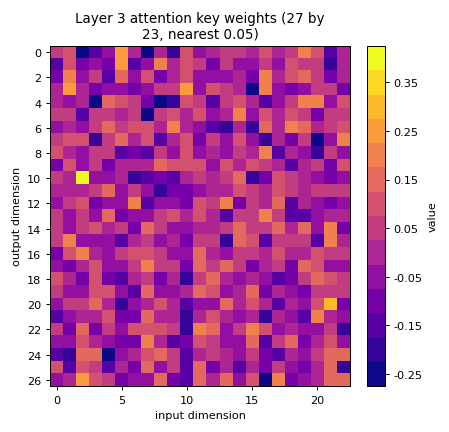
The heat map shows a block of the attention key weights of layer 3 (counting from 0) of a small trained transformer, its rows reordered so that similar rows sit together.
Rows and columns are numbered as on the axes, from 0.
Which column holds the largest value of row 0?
5
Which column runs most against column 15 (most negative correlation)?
10
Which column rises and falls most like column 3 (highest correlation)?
21
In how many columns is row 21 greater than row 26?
7
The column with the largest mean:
11
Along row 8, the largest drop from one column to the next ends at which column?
17
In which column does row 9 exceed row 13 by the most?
13
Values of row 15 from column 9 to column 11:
0 -0.1 0.05
